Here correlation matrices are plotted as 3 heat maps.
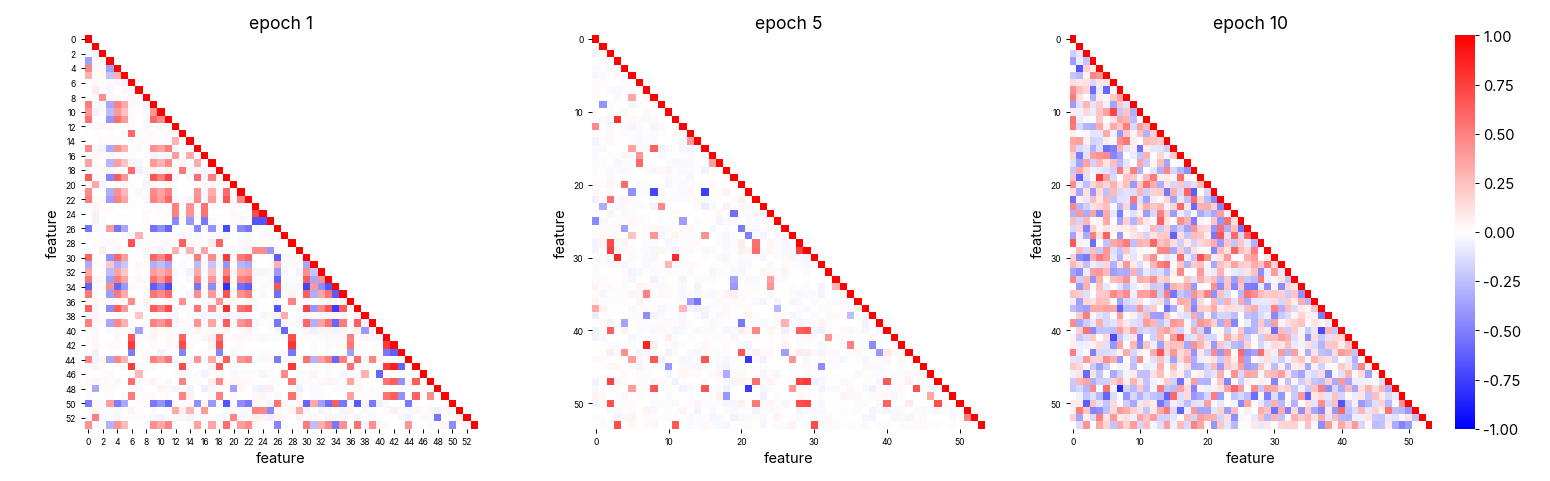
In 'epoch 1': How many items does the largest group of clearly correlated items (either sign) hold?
24
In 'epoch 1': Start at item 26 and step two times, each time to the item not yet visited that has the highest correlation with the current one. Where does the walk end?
50
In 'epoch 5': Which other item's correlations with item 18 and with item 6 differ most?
17
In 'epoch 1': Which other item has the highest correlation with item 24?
23
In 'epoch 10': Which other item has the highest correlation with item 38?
2
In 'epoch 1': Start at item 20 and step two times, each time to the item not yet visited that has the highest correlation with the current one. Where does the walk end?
1
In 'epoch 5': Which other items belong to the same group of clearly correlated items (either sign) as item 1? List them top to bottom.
9, 23
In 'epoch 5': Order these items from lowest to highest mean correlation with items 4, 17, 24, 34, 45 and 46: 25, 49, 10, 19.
19, 10, 25, 49
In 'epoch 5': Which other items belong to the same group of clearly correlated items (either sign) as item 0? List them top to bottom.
12, 25, 37
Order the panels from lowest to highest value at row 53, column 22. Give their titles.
epoch 5, epoch 10, epoch 1
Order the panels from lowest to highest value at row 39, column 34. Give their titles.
epoch 1, epoch 5, epoch 10
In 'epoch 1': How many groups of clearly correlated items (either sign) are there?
6
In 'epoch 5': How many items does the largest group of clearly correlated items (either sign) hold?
7
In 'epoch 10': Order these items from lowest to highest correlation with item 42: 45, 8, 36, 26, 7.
45, 36, 8, 26, 7
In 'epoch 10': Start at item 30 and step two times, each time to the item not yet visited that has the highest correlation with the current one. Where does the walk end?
4
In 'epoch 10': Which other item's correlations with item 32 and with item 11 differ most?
0
